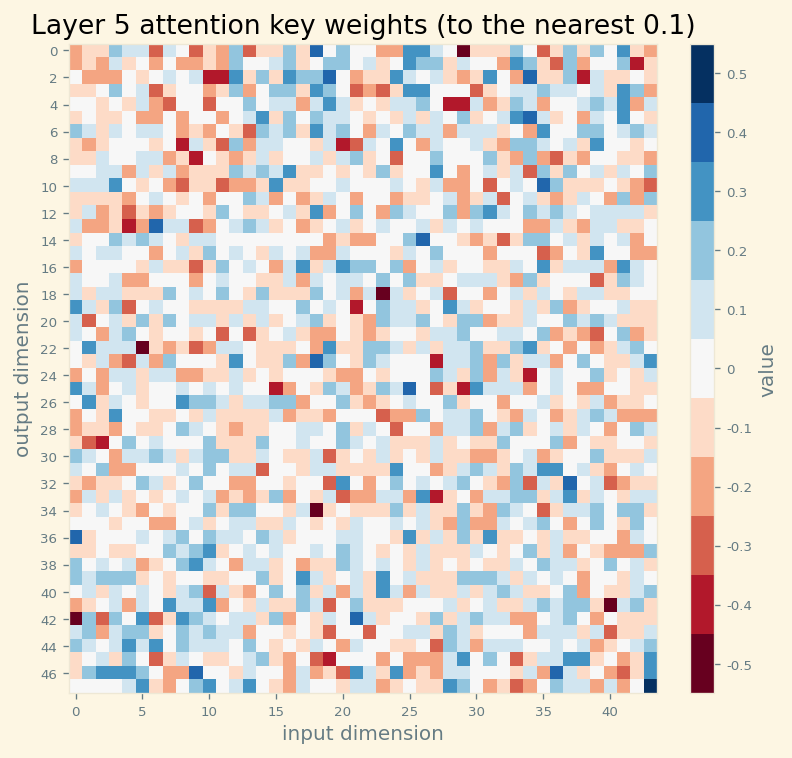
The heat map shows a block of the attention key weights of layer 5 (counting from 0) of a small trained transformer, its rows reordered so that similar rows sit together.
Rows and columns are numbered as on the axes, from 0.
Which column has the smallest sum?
40
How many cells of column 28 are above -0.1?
28
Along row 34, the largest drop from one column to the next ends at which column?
18
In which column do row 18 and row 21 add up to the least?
23
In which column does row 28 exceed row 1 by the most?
42
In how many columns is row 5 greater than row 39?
15
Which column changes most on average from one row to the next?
35
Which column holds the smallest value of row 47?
33
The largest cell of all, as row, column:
47, 43
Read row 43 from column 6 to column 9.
-0.1 0 0.2 0.1
